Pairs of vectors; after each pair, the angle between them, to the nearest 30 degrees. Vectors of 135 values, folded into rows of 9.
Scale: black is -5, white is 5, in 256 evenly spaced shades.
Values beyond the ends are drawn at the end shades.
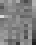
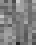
60 degrees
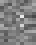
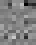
90 degrees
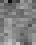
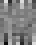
60 degrees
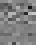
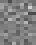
150 degrees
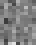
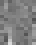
60 degrees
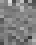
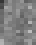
90 degrees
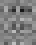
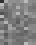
90 degrees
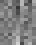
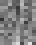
30 degrees
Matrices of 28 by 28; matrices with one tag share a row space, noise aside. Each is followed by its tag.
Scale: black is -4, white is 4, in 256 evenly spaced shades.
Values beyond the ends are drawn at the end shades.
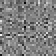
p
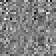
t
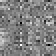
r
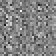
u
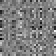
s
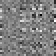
s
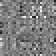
s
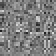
r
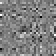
s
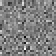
p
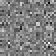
r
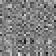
p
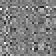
t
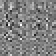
u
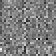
p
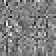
u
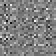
t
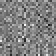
p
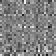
p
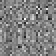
p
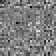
r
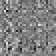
u
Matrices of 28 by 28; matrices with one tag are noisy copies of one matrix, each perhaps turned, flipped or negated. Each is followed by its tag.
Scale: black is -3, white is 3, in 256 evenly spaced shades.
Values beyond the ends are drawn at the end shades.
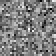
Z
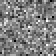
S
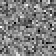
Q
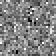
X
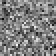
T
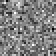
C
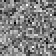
Q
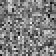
T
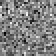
Z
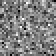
S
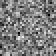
T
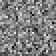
Q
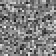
C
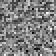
Q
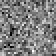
Z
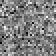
C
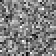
Q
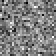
C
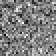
Q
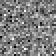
Q
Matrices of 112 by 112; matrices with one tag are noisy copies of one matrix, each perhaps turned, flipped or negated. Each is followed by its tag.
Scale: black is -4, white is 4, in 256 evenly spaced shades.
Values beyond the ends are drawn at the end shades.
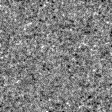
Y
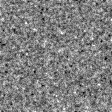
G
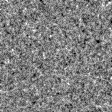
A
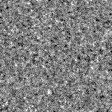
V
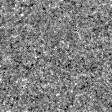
Y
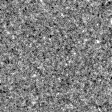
A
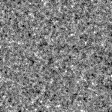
G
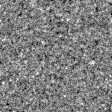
V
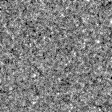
A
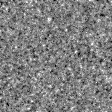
V
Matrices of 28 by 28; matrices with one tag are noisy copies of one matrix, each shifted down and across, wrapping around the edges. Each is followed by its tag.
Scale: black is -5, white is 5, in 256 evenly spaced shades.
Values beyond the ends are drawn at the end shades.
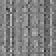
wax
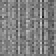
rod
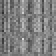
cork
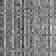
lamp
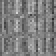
cork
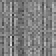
rod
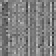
rod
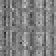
cork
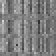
cork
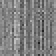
lamp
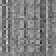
wax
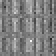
cork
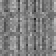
cork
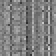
wax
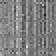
lamp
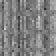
cork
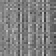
rod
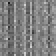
wax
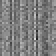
rod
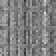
cork
